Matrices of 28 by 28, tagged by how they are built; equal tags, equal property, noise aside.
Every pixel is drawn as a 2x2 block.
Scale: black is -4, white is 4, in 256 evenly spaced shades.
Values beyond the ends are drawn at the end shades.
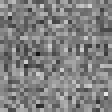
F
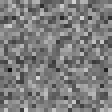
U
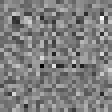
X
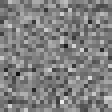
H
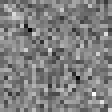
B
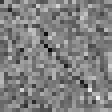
B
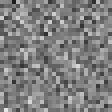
U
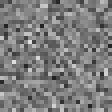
H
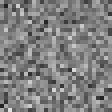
H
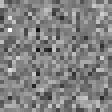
X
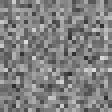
U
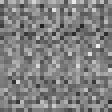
U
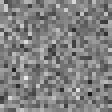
H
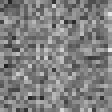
F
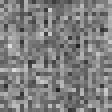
F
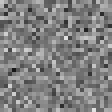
H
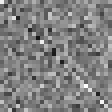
B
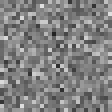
H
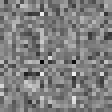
X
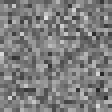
H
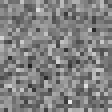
U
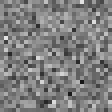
H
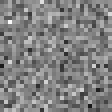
H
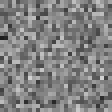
H
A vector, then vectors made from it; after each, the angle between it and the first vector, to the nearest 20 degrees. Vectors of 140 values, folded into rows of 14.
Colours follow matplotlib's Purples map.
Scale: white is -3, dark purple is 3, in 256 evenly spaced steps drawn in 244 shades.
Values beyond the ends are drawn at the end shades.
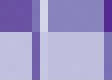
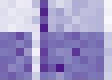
160 degrees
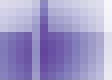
140 degrees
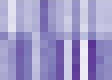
120 degrees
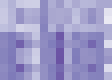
140 degrees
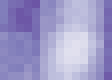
60 degrees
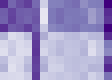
20 degrees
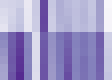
160 degrees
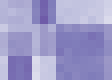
120 degrees
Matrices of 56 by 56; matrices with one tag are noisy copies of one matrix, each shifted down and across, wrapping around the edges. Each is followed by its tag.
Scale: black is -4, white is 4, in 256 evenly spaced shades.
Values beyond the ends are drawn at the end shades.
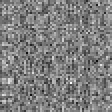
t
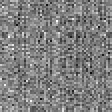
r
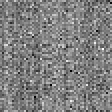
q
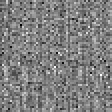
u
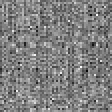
r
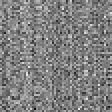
q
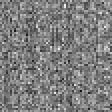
t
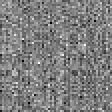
r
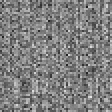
u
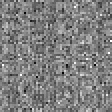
t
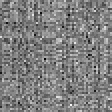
r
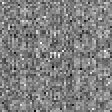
t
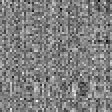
u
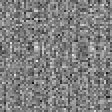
u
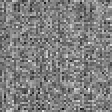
r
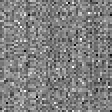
q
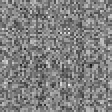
t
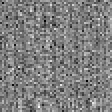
u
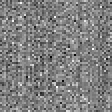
q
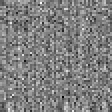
u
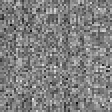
t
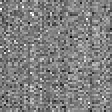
q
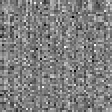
u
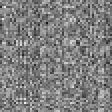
t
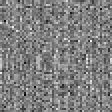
u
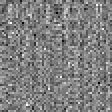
u
